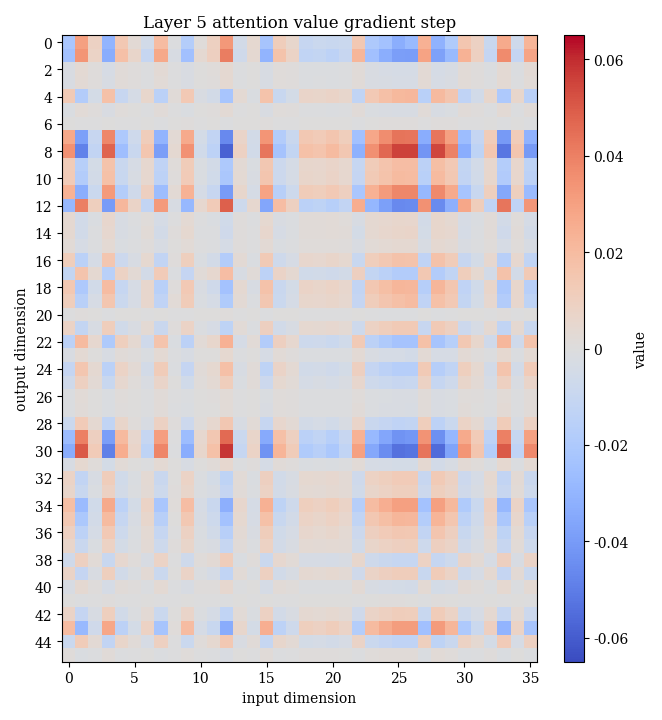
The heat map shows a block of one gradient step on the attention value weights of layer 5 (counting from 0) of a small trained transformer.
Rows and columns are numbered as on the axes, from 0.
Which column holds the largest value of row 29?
12
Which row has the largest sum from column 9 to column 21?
8
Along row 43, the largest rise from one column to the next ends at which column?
28
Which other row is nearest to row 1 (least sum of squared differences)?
29
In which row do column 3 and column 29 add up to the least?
30
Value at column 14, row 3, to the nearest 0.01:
0
